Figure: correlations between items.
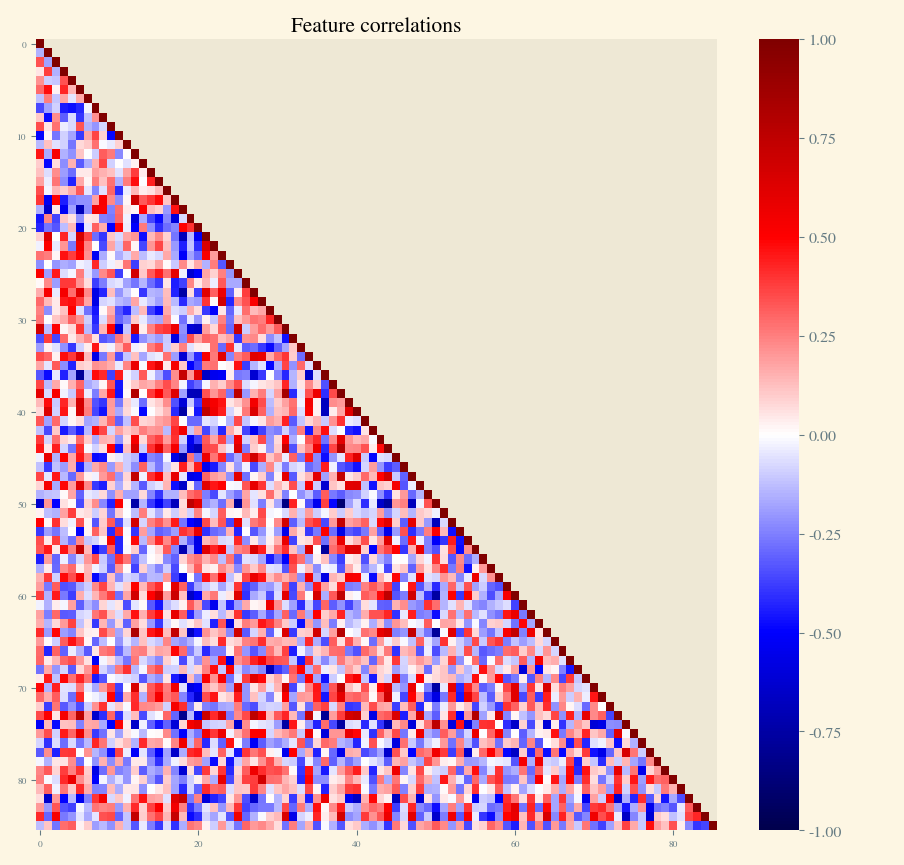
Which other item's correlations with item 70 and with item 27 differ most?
17
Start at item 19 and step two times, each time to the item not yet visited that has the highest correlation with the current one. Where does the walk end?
74
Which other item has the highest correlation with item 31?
38
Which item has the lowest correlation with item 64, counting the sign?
50
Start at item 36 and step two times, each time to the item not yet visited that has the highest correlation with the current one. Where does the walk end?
82
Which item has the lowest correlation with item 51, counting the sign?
54
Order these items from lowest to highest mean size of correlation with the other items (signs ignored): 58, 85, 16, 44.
16, 85, 58, 44
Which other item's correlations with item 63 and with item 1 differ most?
22
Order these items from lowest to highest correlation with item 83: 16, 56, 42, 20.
20, 56, 16, 42
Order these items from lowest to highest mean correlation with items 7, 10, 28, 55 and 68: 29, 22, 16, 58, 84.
29, 84, 16, 58, 22
